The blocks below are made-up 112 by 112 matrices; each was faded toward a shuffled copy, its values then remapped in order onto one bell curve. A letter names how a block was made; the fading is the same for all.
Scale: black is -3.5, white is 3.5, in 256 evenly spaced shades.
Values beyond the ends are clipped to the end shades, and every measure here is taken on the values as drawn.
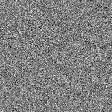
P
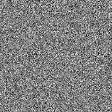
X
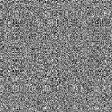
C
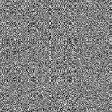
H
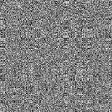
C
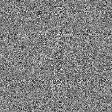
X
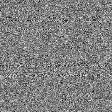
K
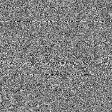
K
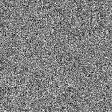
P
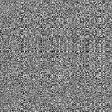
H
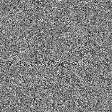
X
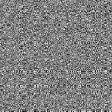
H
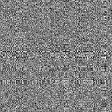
H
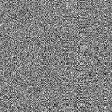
C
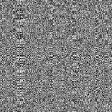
H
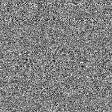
K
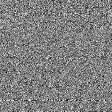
K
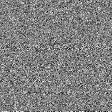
K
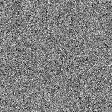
P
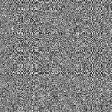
H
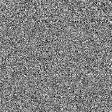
X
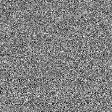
K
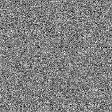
K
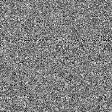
X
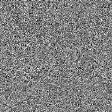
X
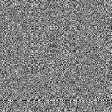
H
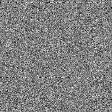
X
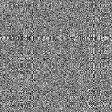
H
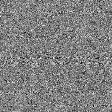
K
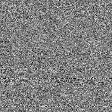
K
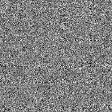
X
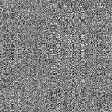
C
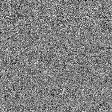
K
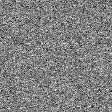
K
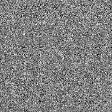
X
